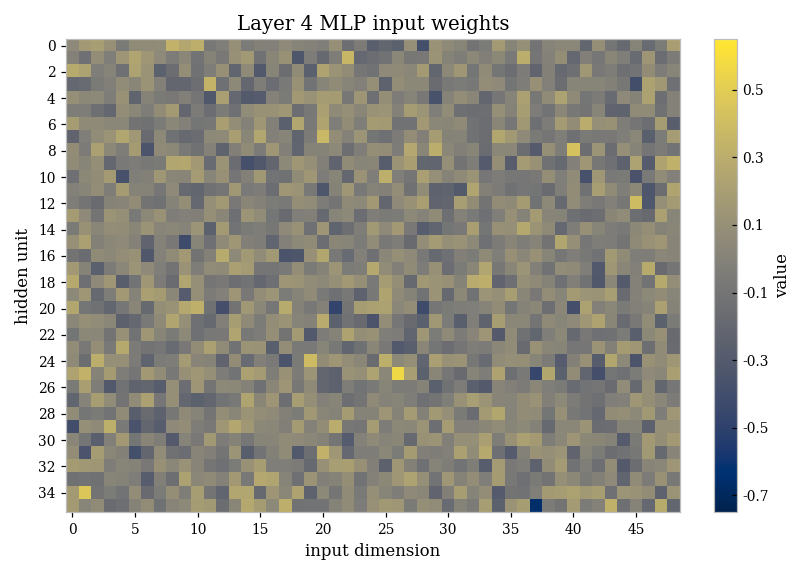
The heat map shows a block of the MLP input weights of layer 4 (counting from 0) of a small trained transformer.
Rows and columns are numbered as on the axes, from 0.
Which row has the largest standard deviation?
25
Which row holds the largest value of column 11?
3
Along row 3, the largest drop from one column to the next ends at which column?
12
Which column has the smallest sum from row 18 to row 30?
5
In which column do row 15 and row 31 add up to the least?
9
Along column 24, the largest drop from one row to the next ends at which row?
21
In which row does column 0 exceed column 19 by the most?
2
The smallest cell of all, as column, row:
37, 35
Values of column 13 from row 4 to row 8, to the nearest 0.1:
-0.2 -0.1 0.1 0.2 0
